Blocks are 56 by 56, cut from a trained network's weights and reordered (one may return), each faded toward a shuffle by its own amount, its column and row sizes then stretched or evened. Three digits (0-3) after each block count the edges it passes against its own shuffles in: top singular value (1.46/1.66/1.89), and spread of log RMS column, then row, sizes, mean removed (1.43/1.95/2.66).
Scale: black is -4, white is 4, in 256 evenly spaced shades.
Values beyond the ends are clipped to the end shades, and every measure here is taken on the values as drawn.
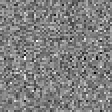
2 1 1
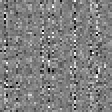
2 3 0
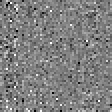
0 2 0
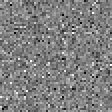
0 1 1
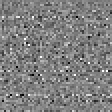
0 0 3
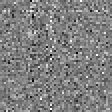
0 2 0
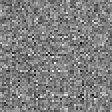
3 0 1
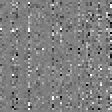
0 3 1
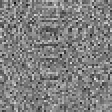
3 0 0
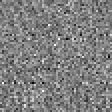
1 0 1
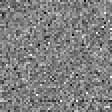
0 0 0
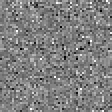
0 1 0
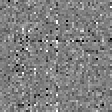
0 2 1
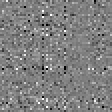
1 2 2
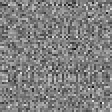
3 0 1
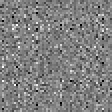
2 2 1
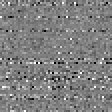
0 0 3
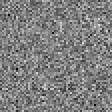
2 0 0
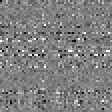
2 1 3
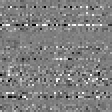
1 0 3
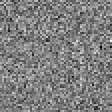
3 0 0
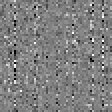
1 3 0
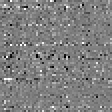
0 1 3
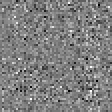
0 2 2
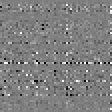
3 1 3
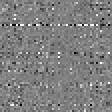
2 2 2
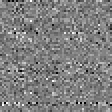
2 1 2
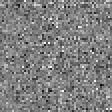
2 1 1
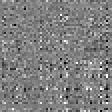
2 2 3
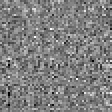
2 1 2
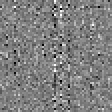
1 2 1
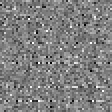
2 0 2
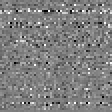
0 0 3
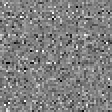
1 1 2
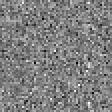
0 1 0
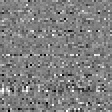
2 1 3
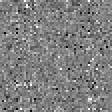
1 1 1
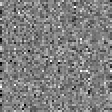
1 2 1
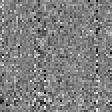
1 2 2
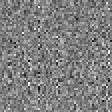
3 2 0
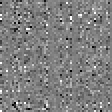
0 3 1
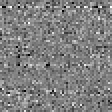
1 1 2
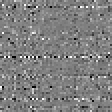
3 1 3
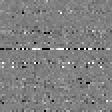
3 0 2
